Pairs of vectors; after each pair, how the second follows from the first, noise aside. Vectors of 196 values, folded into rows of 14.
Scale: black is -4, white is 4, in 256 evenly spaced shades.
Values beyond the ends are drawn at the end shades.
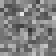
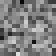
reversed, negated.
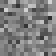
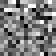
scaled up.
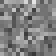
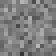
reversed, negated, shrunk.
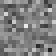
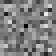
negated.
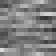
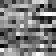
scaled up.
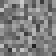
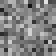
shuffled.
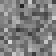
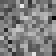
negated.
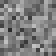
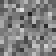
reversed.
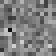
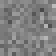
reversed, negated, shrunk.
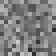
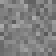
reversed, negated, shrunk.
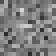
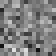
shuffled.
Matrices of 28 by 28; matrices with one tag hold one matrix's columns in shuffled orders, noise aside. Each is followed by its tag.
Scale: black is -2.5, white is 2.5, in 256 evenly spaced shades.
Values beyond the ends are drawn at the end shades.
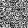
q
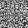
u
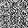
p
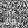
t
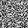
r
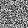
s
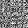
q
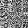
q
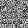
s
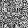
q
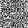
q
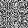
p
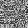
s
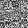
u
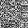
r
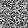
u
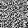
r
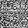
u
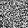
r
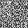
r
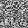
t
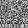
s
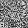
r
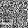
t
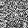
r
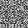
s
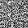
r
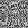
t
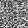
u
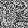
t
